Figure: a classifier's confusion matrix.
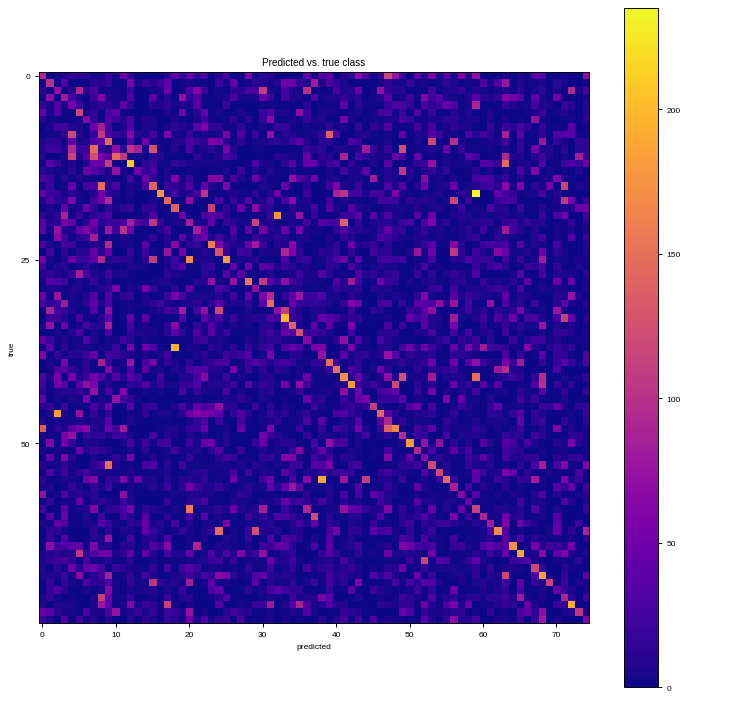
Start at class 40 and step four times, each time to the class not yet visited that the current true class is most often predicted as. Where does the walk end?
68
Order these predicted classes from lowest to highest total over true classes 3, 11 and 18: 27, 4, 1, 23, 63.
27, 1, 23, 4, 63
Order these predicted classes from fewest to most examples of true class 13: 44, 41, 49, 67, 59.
59, 41, 44, 67, 49
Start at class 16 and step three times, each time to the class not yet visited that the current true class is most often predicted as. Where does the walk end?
41
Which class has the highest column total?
9
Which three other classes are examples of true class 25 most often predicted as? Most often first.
20, 15, 8
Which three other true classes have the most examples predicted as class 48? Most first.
42, 0, 16
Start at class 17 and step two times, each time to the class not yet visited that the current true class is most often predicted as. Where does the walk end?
34
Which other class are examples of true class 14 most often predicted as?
45
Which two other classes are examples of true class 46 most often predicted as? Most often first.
2, 5
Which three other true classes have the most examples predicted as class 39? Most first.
8, 50, 53
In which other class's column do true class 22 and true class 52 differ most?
7
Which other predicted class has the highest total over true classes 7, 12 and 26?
63
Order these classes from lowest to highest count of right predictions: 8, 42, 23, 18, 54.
8, 54, 18, 23, 42
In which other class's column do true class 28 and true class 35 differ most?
30
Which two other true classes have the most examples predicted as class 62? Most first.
40, 24
